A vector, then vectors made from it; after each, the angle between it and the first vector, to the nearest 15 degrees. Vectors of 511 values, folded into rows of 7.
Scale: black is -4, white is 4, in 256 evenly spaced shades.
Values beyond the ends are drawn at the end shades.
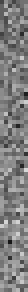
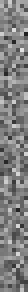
120 degrees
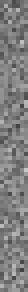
45 degrees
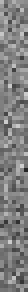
150 degrees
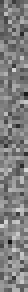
15 degrees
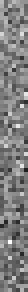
165 degrees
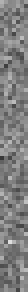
105 degrees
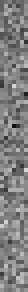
30 degrees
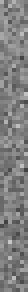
165 degrees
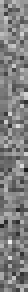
165 degrees
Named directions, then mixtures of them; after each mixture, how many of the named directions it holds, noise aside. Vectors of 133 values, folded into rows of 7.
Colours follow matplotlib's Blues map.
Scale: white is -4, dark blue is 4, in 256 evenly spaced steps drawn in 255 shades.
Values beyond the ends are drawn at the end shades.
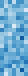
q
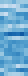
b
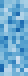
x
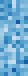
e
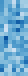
two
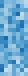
one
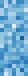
one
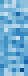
four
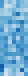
three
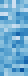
three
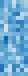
two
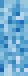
one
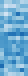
two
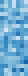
four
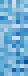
three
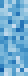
two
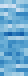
one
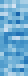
three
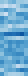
one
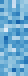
three
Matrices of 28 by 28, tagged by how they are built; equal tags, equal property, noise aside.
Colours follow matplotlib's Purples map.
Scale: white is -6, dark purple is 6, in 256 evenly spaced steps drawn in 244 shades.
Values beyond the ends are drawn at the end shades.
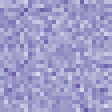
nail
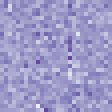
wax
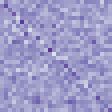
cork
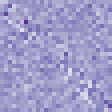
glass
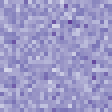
nail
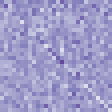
cork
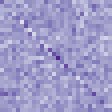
cork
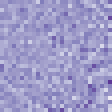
wax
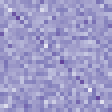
cork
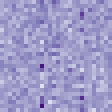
wax
